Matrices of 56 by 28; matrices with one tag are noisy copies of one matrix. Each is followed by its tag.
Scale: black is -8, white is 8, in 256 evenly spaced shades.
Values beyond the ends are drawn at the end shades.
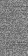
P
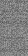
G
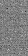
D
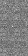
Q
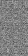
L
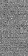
D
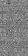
Q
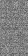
L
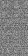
L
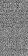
G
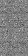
Q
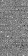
P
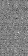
L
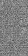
D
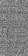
Q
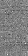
P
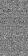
G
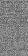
G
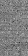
P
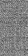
G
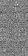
Q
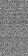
G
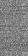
P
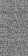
Q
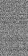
G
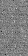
D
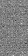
D
